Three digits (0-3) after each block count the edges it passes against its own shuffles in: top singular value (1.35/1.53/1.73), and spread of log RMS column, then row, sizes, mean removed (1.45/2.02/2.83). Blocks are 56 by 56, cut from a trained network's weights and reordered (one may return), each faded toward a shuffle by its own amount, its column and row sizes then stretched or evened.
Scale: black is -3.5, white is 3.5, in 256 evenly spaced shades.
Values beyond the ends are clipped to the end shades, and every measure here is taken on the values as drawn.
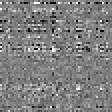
3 2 3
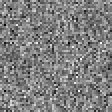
1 0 0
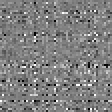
1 2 3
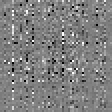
0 3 2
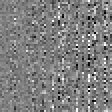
2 3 0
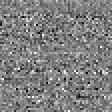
0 0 2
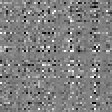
2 3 3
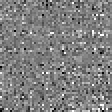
0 2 2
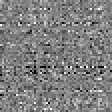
2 1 2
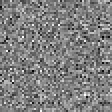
3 1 1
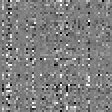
0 3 2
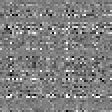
3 2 3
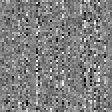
2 3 0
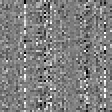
3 3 0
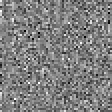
0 2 0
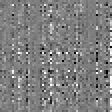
3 3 2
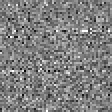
1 0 2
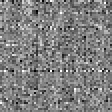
1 0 2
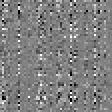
1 3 2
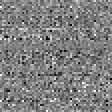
0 1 2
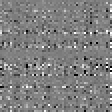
2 2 3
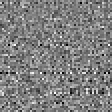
3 0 2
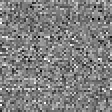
2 0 1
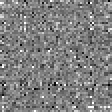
1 1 2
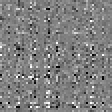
2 3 2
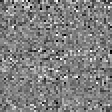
0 1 2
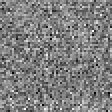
2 0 0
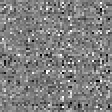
1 2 2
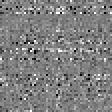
0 2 3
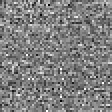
1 0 1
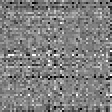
3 2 2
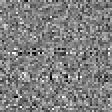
3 0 2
